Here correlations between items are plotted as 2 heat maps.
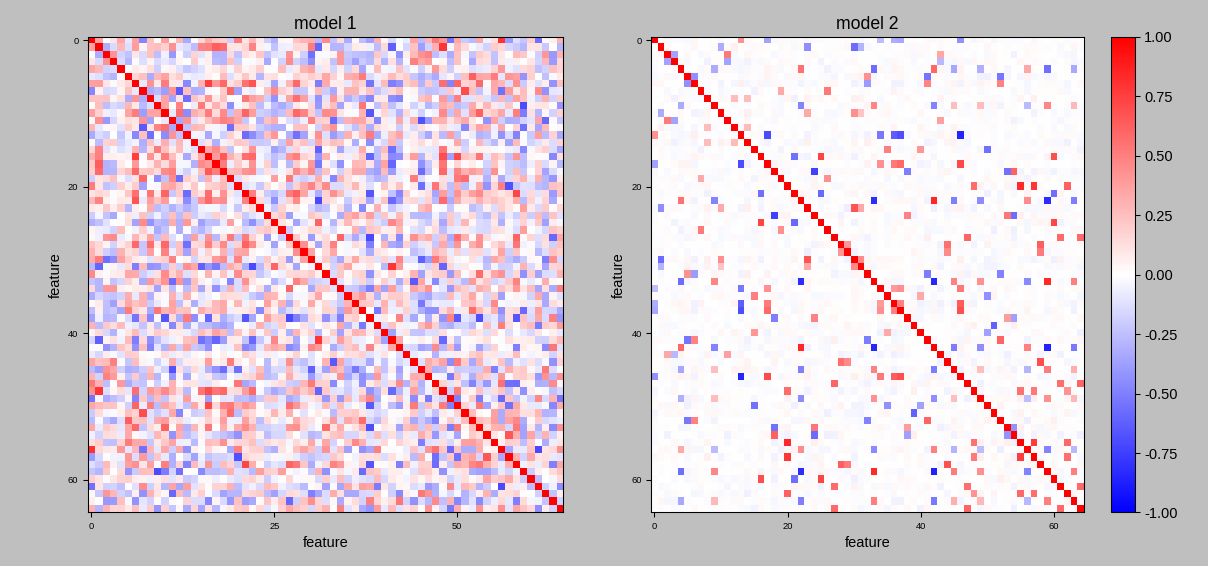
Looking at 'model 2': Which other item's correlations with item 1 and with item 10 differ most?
30
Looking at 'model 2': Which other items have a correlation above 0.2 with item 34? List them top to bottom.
17, 36, 37, 46
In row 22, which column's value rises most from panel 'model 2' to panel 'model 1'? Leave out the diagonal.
33
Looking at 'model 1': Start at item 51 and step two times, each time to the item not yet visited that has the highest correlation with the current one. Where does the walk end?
19
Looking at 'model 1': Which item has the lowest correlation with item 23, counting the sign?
37
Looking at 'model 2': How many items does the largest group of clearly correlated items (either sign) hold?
10
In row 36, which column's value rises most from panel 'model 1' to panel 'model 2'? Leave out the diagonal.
46
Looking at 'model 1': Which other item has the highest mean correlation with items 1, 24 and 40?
17
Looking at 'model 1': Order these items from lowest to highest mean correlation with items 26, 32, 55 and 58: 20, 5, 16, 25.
25, 20, 16, 5
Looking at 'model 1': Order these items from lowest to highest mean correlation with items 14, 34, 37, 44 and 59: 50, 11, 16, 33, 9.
9, 33, 11, 16, 50
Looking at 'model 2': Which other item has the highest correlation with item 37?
46
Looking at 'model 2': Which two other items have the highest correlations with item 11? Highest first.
2, 43
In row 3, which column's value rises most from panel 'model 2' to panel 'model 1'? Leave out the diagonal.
2
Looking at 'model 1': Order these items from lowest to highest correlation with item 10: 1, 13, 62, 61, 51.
13, 61, 51, 62, 1
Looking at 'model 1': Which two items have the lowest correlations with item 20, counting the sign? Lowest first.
57, 45
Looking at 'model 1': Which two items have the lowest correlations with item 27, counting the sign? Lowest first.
38, 63
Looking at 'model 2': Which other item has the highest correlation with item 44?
58
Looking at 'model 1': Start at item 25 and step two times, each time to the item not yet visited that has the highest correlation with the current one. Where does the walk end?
41
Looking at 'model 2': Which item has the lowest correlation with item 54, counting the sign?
24
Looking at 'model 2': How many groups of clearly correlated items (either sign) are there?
14
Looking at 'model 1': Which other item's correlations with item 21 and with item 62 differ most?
18
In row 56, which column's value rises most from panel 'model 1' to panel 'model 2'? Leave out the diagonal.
61
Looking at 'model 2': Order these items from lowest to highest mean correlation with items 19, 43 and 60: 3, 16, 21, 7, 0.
21, 3, 0, 7, 16
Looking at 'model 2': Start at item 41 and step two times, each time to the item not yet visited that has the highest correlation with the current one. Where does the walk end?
6
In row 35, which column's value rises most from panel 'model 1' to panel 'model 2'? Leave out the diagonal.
15
